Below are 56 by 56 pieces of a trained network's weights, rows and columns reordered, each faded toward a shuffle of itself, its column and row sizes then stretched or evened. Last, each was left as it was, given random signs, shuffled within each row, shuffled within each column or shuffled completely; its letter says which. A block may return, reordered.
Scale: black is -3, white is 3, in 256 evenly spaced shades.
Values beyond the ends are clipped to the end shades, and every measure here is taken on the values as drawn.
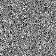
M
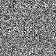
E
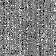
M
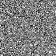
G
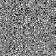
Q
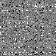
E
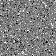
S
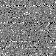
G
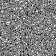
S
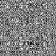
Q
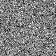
S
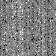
M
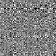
Q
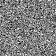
S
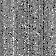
M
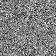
S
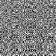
Q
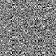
Q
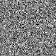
E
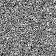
S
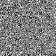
E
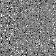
M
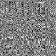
Q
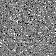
S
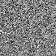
G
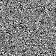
G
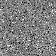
S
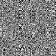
Q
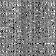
Q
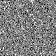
S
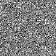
E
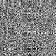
Q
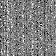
M
